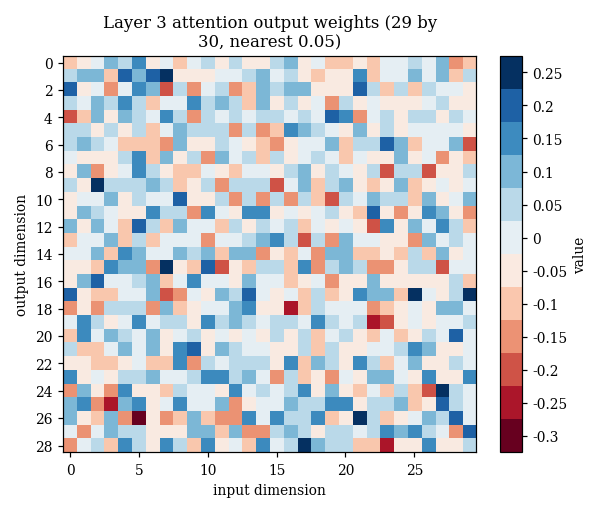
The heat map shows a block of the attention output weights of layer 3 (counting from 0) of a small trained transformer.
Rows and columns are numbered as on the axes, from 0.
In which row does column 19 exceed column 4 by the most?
6
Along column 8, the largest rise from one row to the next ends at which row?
10
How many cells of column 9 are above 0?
10
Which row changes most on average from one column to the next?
15
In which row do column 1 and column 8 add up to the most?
25
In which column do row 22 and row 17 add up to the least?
7
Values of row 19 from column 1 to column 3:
0.15 0.05 -0.05
